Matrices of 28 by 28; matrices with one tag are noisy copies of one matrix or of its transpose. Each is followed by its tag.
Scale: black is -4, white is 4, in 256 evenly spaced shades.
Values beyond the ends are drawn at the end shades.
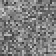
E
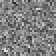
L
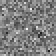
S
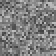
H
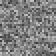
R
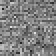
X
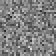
L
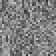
H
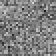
E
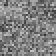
E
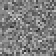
L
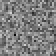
L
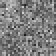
E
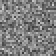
L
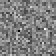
L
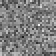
R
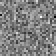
S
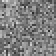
E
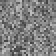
H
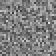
L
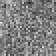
E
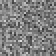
L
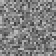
S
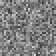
S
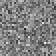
S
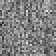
X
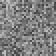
E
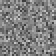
L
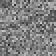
H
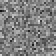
S
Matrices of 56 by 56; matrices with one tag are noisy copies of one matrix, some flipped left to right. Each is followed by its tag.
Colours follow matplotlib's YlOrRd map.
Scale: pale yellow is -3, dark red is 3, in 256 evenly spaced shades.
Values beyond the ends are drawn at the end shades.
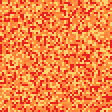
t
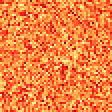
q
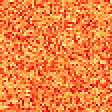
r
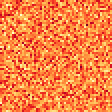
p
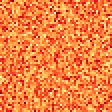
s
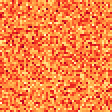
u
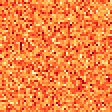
r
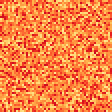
q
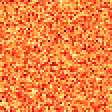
q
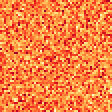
p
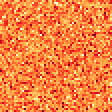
q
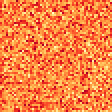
p
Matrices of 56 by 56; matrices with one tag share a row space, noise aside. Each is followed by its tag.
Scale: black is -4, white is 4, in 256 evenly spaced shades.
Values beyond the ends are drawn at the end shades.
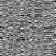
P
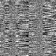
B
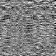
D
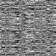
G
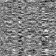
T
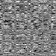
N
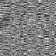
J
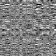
D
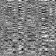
T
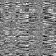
B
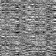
G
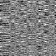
J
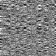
J
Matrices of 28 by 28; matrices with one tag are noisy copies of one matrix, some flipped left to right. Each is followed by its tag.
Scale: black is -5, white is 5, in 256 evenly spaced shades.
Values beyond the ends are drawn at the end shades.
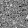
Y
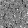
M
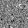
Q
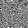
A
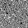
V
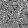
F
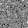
F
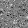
Y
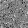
M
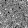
M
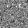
Q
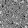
M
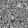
Q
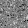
Y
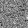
Y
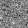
Y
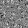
A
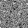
F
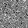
V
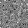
F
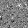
Q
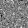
A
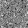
M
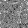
F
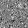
Q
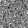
M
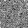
F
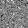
A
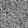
V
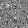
Q
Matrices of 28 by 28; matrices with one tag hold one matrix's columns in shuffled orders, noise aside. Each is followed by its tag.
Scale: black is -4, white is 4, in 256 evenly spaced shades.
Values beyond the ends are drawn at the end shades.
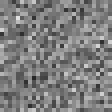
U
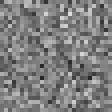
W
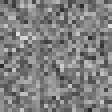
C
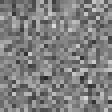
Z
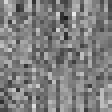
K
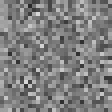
Z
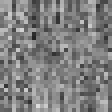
K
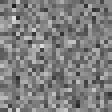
U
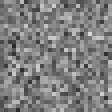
C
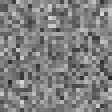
W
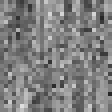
K
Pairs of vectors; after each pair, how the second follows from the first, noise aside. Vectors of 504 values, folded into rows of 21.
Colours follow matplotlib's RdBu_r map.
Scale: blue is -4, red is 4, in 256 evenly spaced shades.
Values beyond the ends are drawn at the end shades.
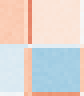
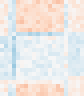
wrapped around, negated, shrunk.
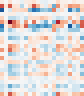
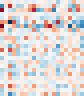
sign-scrambled.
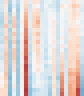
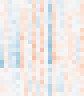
wrapped around, negated, shrunk.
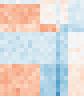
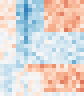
reversed.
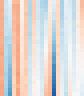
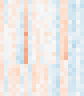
wrapped around, negated, shrunk.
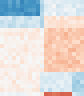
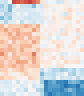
reversed.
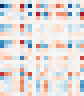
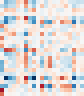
wrapped around.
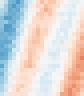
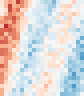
negated.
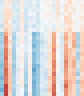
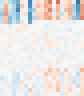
reversed, negated, partly zeroed.
